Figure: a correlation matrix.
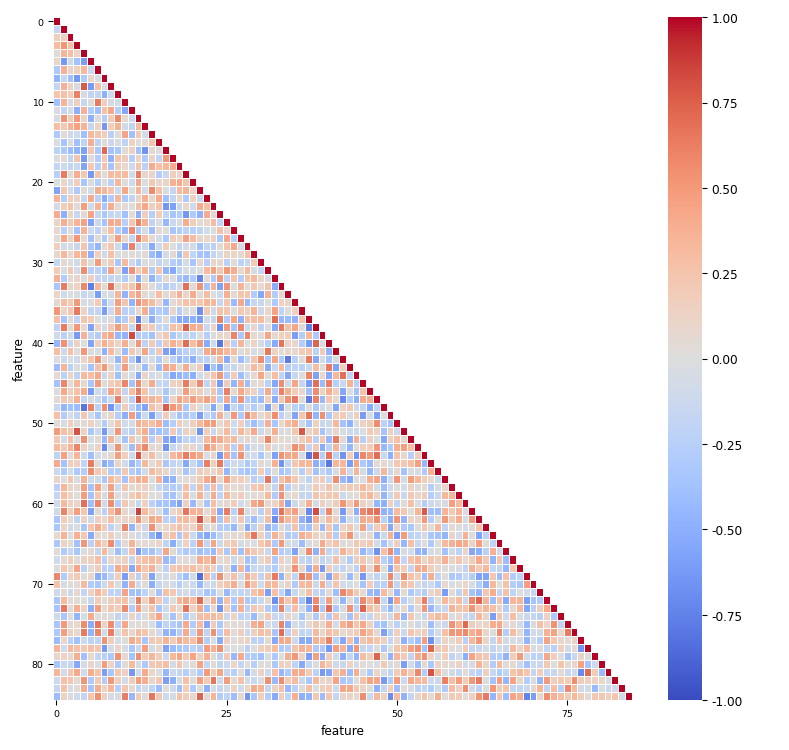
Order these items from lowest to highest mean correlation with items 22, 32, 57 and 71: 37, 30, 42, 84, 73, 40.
40, 73, 84, 30, 42, 37
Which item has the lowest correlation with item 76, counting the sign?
48
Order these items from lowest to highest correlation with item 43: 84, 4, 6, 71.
4, 84, 6, 71
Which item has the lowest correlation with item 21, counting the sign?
69
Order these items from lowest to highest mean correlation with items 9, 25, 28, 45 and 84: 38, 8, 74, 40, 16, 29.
16, 74, 29, 8, 40, 38
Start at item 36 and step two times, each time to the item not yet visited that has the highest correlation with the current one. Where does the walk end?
3
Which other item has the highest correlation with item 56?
5
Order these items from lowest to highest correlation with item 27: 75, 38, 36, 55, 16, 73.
16, 55, 75, 36, 73, 38
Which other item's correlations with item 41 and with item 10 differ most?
31
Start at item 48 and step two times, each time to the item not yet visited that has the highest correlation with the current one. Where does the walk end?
7
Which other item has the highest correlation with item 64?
29
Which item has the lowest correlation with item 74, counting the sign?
64
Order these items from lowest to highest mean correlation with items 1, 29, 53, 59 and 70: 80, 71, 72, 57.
80, 71, 72, 57
